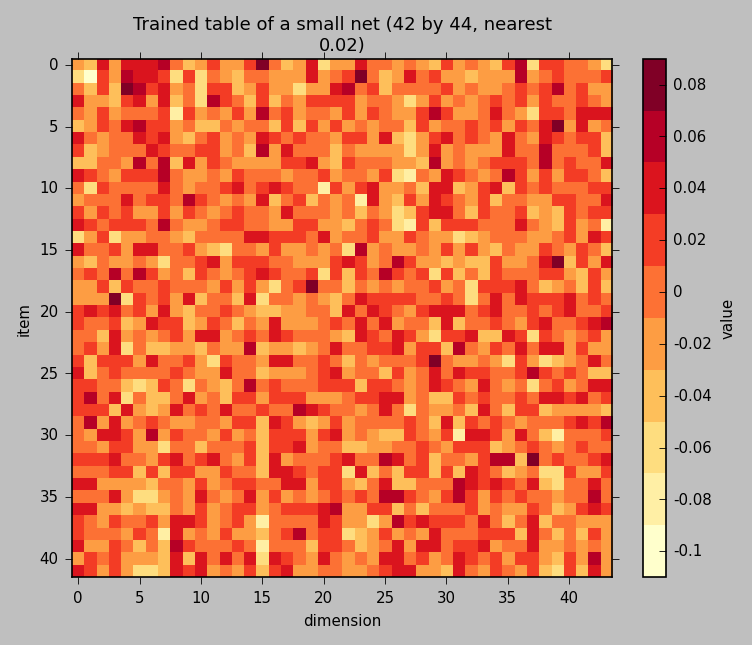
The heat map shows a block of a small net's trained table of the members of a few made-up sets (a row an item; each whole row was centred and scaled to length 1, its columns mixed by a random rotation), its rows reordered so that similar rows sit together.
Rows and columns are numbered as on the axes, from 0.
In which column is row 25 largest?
37
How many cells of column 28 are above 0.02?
2
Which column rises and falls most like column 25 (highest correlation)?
1
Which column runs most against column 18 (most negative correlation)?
39
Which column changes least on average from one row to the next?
40
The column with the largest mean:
42
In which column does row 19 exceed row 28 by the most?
3
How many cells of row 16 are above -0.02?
23
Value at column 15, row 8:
-0.02
